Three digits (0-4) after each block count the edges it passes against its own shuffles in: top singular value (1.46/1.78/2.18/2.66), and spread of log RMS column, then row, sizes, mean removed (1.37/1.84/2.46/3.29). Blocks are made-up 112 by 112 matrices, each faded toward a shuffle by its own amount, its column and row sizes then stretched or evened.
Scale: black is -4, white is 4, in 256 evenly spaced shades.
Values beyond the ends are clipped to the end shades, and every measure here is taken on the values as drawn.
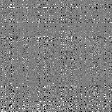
0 4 4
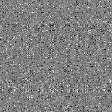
3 1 3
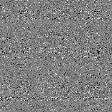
2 1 3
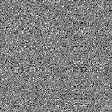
3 0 2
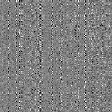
4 4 2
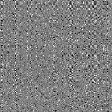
4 3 1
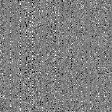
0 4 1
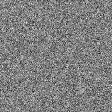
1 0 1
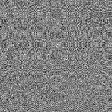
4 1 1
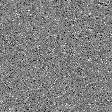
0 0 0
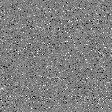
2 0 2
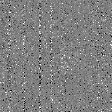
1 3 1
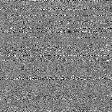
2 1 4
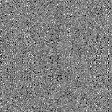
3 2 1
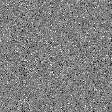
1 1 0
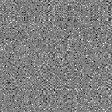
4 1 1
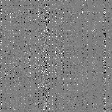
2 4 2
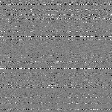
4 1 4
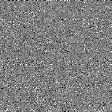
2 0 3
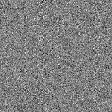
2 1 0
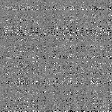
2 3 4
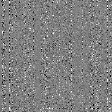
1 4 1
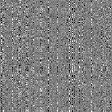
4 4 1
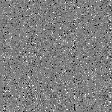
2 2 0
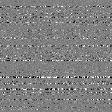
4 0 4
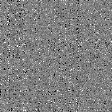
0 3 2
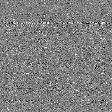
2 1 3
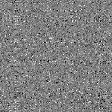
2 1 2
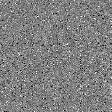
2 1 1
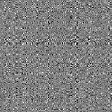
4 3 3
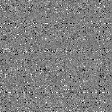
2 2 3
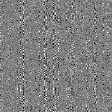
3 4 1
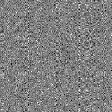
4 3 0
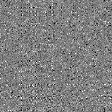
3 2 2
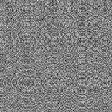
4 0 1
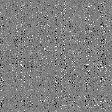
0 3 2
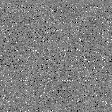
0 0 2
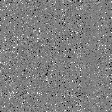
0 3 1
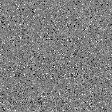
0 1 2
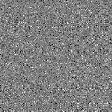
3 0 2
